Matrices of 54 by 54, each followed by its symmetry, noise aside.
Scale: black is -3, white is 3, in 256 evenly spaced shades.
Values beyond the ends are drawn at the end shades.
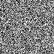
no symmetry.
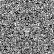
mirrored left to right.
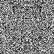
mirrored left to right.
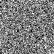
symmetric.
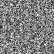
mirrored top to bottom.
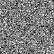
symmetric.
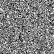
no symmetry.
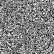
symmetric.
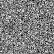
mirrored top to bottom.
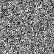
antisymmetric.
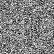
mirrored top to bottom.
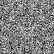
mirrored left to right.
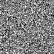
no symmetry.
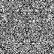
mirrored left to right.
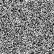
same after a half turn.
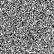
symmetric.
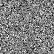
same after a half turn.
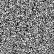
no symmetry.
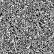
same after a half turn.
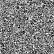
symmetric.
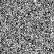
mirrored top to bottom.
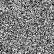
antisymmetric.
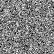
same after a half turn.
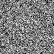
symmetric.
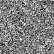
symmetric.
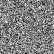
antisymmetric.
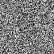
same after a half turn.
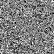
same after a half turn.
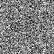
mirrored top to bottom.
